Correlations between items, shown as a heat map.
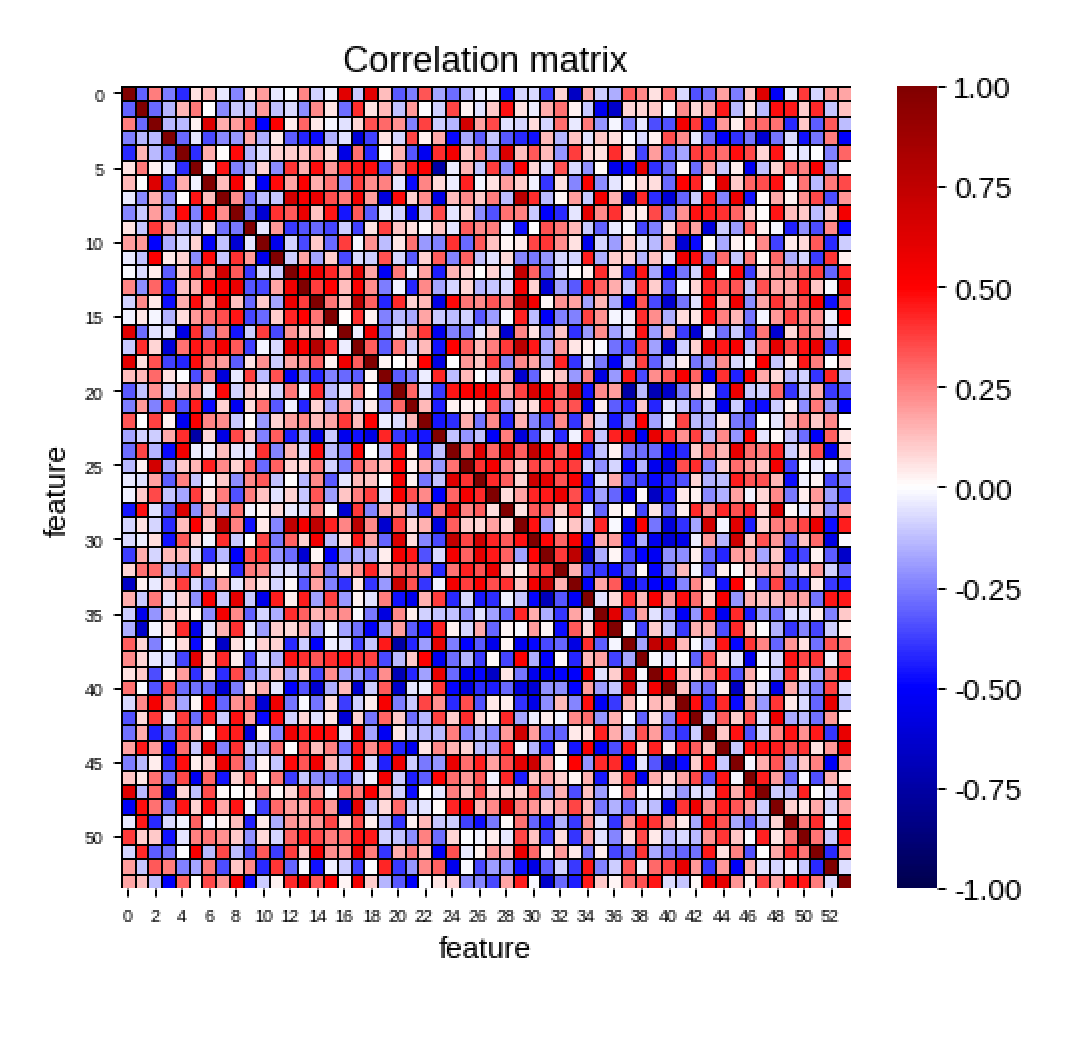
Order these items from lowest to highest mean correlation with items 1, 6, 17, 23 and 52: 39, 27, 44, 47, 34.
27, 47, 39, 34, 44
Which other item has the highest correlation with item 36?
35
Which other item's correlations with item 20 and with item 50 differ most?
33
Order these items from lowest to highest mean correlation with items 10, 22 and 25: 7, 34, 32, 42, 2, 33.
34, 42, 33, 7, 2, 32
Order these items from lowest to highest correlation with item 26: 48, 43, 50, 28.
43, 50, 48, 28
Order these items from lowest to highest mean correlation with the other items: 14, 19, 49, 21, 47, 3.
3, 21, 19, 49, 47, 14
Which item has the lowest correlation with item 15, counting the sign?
31
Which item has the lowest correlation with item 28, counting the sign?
16
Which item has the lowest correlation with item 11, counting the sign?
10
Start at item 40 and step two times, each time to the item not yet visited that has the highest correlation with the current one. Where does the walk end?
39
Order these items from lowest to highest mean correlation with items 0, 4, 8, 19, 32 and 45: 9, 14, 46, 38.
38, 9, 14, 46
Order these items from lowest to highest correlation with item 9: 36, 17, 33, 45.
17, 45, 36, 33
